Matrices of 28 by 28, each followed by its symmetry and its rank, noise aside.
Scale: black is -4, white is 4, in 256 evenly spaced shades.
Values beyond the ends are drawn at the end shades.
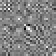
symmetric, rank four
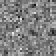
no symmetry, rank six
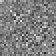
symmetric, rank six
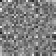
symmetric, rank four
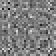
symmetric, rank four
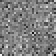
symmetric, rank five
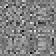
no symmetry, rank four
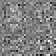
no symmetry, rank four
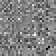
symmetric, rank six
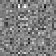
no symmetry, rank four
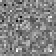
symmetric, rank six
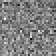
antisymmetric, rank six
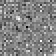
symmetric, rank six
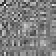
symmetric, rank four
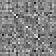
symmetric, rank six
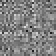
symmetric, rank six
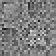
symmetric, rank four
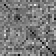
symmetric, rank five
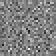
no symmetry, rank six
